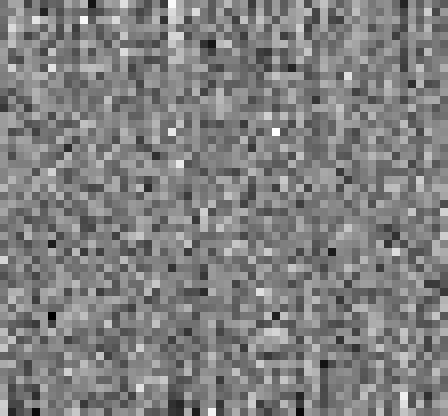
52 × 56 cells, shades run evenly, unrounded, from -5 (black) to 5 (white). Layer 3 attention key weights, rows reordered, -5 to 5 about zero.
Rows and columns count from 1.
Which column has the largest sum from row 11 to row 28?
23
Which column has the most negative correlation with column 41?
51
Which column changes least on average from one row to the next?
41
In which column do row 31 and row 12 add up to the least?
7
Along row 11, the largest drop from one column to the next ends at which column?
54
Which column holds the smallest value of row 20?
20
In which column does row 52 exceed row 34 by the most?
48
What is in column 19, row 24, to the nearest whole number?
-3
